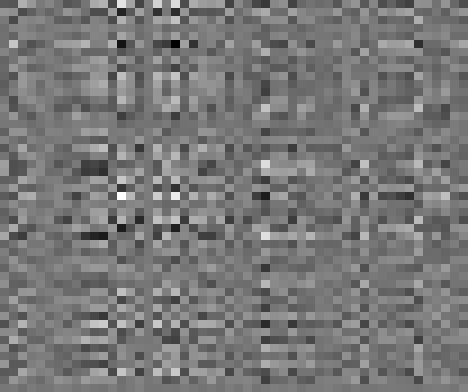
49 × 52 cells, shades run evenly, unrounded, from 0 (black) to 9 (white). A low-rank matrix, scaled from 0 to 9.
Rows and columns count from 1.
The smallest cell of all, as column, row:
20, 6
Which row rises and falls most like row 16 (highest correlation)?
15
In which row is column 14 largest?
25
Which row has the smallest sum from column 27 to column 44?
41
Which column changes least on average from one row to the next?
17
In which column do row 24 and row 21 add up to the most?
30
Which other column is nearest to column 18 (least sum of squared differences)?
3
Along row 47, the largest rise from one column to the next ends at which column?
14
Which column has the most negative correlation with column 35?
10
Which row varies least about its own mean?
49
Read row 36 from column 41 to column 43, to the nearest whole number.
6 4 4
